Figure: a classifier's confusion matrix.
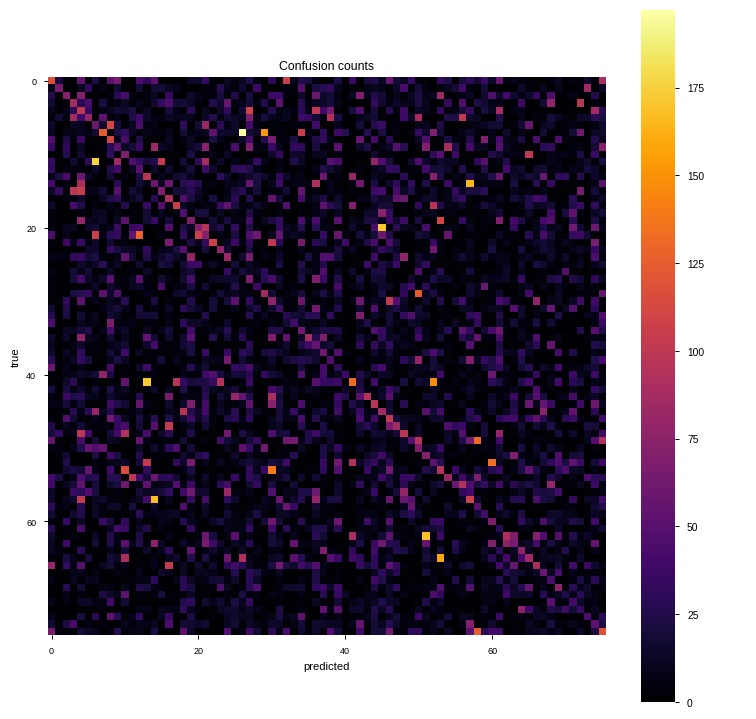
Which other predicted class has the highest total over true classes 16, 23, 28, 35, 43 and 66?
30
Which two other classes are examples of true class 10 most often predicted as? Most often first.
65, 53
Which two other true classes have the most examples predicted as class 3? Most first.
15, 5
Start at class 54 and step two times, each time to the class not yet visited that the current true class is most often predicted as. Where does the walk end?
6
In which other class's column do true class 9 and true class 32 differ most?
54
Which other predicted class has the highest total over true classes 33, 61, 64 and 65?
53
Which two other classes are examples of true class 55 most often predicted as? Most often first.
56, 68
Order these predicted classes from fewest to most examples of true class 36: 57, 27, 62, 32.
62, 32, 27, 57
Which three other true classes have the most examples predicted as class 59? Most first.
8, 28, 11
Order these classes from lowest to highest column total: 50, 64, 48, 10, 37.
64, 48, 50, 10, 37
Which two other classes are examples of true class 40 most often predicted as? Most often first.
7, 60
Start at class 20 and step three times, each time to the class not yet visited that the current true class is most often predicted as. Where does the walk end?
71
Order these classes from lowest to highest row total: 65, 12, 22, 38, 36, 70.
70, 36, 12, 38, 22, 65
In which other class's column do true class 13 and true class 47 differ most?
16
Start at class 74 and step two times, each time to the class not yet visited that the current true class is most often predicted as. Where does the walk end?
14
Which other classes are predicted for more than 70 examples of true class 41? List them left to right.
13, 17, 23, 52
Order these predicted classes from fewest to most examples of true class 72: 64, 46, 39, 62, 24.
62, 24, 46, 39, 64
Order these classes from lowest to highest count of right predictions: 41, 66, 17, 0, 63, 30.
63, 30, 66, 17, 0, 41
